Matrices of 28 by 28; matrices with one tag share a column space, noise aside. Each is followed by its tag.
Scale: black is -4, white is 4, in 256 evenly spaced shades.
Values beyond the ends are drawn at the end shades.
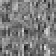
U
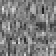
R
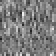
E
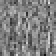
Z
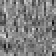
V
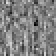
Z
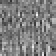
Z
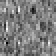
R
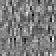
E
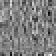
E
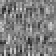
R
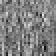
Z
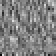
E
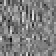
E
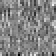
E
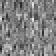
U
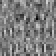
U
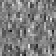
U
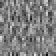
E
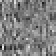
U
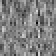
V
